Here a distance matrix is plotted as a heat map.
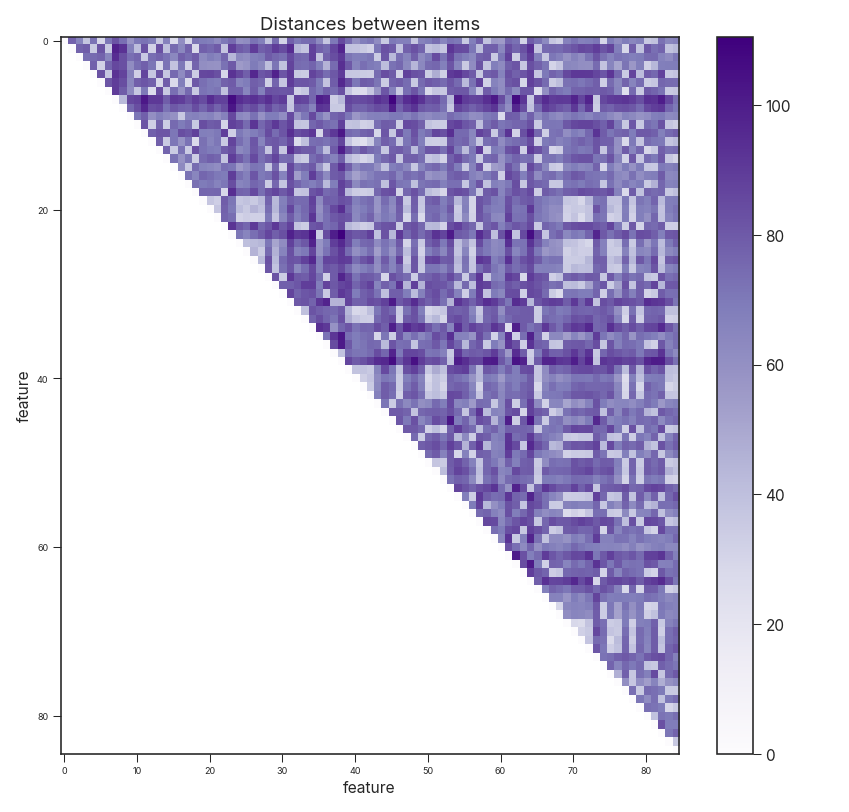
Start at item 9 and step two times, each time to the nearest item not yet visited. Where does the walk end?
16
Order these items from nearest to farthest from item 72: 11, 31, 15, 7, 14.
15, 11, 14, 31, 7
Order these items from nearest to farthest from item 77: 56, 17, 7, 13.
56, 17, 13, 7
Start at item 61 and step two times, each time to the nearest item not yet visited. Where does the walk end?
37
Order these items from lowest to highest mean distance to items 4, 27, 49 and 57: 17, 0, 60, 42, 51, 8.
42, 51, 60, 0, 17, 8
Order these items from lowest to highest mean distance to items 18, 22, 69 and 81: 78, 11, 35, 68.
68, 78, 35, 11
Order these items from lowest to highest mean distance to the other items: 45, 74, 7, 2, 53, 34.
74, 2, 45, 53, 34, 7
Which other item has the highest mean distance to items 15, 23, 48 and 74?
38
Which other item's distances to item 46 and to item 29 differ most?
4
